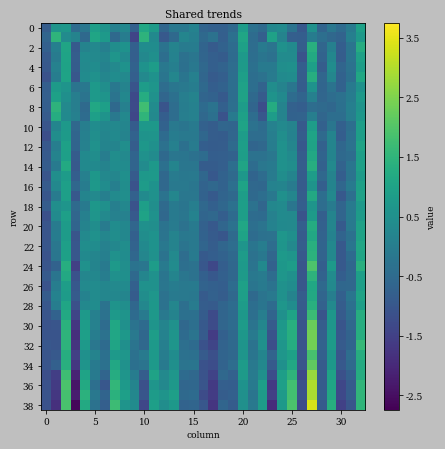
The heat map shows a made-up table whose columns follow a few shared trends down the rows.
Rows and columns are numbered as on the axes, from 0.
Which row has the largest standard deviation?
38
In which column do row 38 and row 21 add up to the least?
3
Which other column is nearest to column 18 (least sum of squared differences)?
28
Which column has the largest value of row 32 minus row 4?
27
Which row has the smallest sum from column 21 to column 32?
8
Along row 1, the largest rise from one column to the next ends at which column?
10
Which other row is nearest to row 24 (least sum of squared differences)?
33
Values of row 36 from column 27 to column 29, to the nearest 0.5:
3 -1 1
